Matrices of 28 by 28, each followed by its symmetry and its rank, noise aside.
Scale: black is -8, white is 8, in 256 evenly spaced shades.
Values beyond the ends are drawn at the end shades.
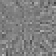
antisymmetric, rank four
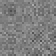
symmetric, rank six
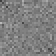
symmetric, rank six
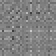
symmetric, rank three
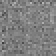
antisymmetric, rank six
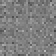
no symmetry, rank six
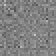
symmetric, rank six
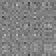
no symmetry, rank four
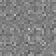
symmetric, rank four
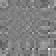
symmetric, rank three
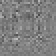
no symmetry, rank four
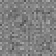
symmetric, rank six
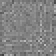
symmetric, rank six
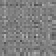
antisymmetric, rank four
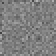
symmetric, rank four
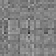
no symmetry, rank three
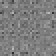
symmetric, rank four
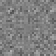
symmetric, rank four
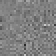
antisymmetric, rank four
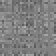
antisymmetric, rank four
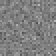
antisymmetric, rank six
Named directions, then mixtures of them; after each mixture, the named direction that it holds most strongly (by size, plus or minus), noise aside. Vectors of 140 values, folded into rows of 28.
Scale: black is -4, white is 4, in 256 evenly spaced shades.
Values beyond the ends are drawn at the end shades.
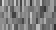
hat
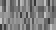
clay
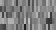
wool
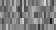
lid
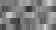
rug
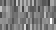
lid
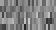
wool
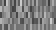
lid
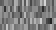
lid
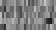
wool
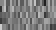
clay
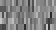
wool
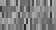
wool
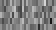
lid
